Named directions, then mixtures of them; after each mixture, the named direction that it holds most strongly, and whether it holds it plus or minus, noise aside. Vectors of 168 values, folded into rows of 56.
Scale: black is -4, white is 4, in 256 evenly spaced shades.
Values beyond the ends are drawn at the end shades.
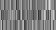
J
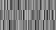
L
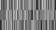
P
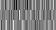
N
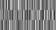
L, minus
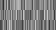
L, minus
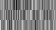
N, plus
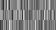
L, minus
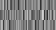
L, plus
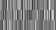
L, minus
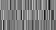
J, minus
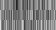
P, minus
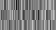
J, plus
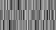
L, plus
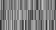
P, plus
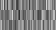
J, plus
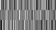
P, plus
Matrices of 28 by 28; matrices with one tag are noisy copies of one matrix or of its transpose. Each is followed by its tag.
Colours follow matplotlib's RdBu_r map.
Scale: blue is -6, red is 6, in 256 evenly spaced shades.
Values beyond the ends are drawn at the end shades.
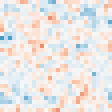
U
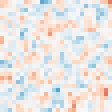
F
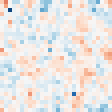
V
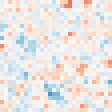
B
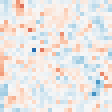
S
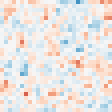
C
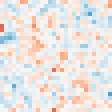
U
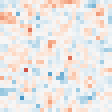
S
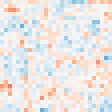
C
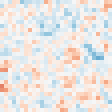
B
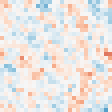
V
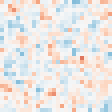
C
